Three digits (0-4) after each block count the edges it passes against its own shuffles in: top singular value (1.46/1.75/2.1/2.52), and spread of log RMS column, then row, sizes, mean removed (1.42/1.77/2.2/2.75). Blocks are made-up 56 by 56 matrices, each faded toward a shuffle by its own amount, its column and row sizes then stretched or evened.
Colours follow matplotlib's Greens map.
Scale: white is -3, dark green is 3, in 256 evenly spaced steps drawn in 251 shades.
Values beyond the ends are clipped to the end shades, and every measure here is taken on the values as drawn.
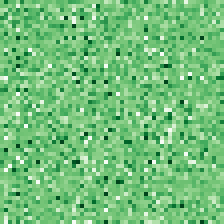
0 2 1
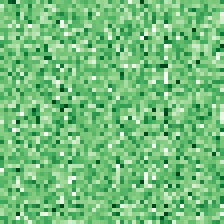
2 2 0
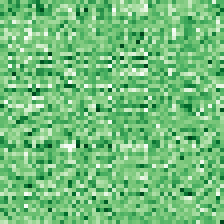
3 2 2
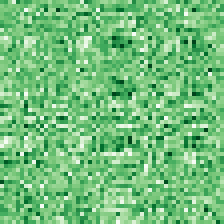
3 2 2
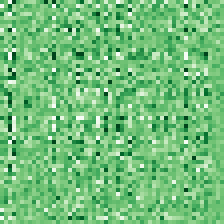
3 4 3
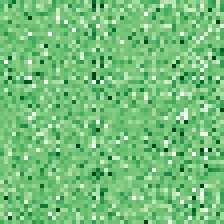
1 2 0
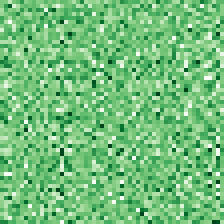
3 2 0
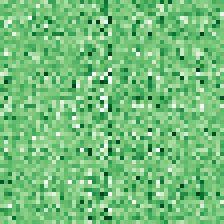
2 3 2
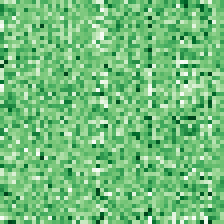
2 3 1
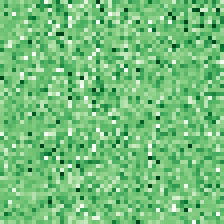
0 2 0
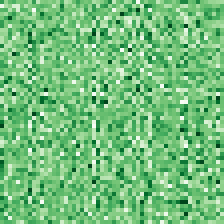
3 3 0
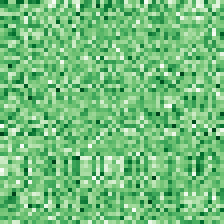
3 0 2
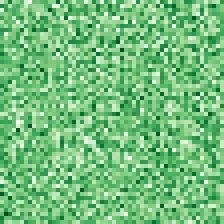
2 0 0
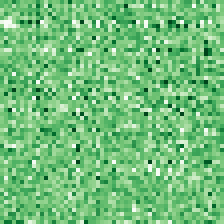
1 2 3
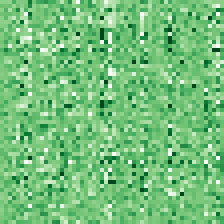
0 4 2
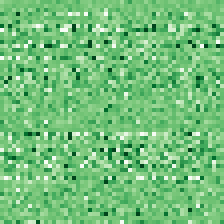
1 1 4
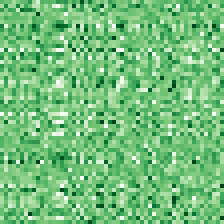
4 2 3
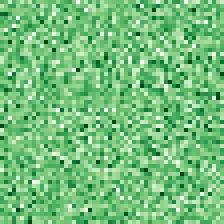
1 0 0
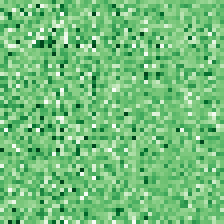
0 2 2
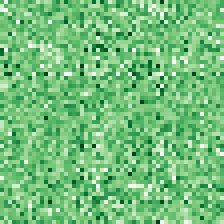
1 2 2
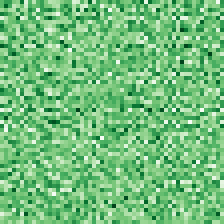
3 0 2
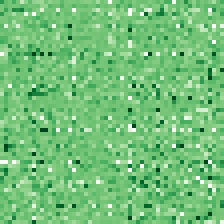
0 2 3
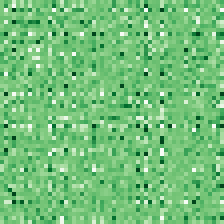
3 4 3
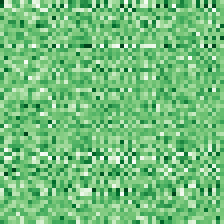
4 0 4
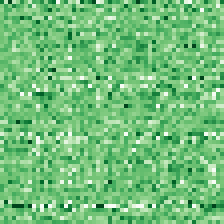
2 0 4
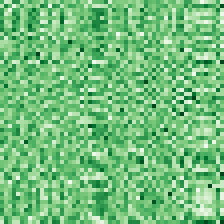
3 3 0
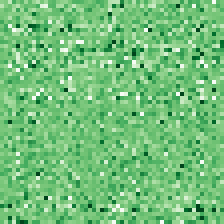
0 2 3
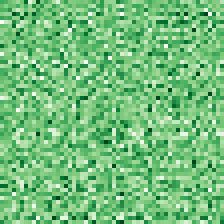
3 1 2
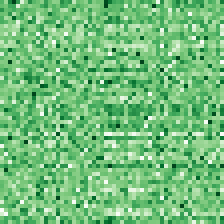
3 0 1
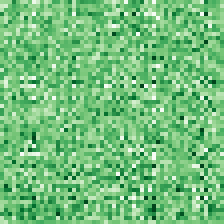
3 2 3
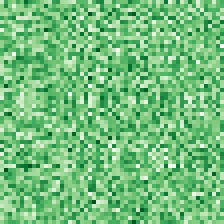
3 1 1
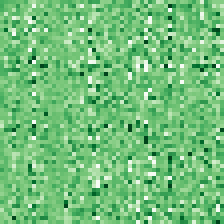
0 4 1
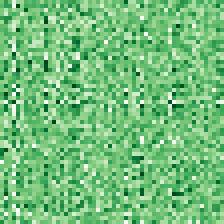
3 3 1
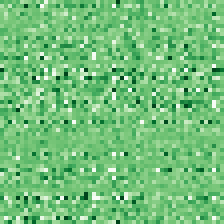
0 2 4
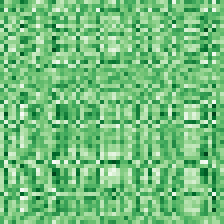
4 4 4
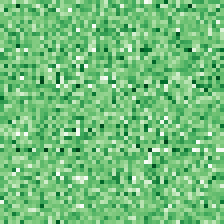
1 0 2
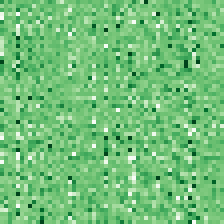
1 4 1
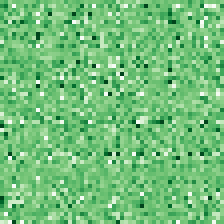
0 2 3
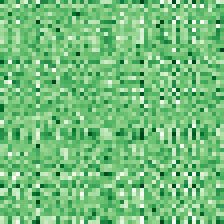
4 3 3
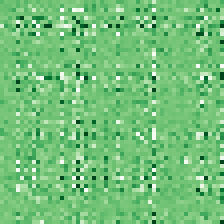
2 4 4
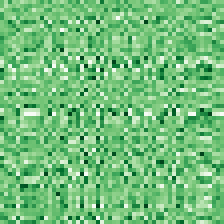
4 2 4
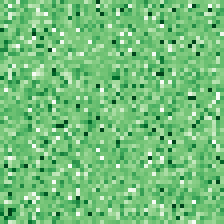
0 2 0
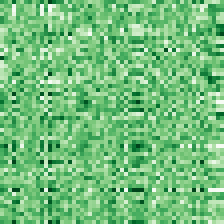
4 3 3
